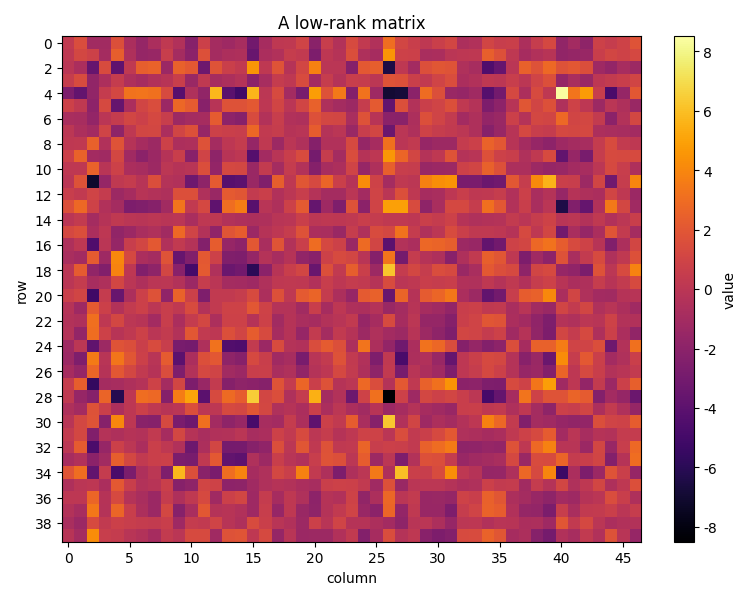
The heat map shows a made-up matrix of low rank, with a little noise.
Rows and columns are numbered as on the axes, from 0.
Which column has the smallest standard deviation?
18
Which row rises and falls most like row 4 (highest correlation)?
6
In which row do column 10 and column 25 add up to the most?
28
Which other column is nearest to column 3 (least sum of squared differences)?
16
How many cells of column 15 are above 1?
13
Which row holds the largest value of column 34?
30
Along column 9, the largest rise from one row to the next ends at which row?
34
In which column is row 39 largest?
2
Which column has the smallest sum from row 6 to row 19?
15
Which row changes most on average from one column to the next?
4
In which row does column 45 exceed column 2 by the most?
11
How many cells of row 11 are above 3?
7
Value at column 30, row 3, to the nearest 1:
1
